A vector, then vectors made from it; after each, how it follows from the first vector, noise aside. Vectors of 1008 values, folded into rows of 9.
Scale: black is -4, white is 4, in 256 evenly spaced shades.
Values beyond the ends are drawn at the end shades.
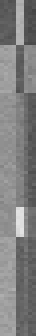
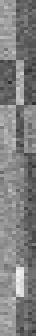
wrapped around.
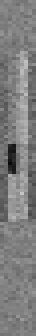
wrapped around, negated, partly zeroed.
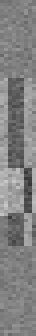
wrapped around, negated, partly zeroed.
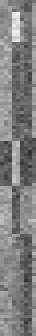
wrapped around.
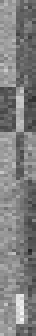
wrapped around.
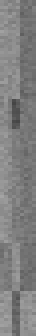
reversed, negated, shrunk.
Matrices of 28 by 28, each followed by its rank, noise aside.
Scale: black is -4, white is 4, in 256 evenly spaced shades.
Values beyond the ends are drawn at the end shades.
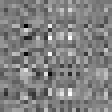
three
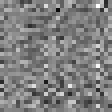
six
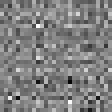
four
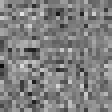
four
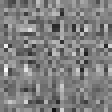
four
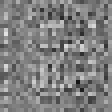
four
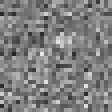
six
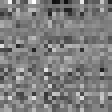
three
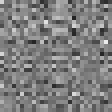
four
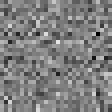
six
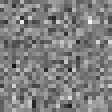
six
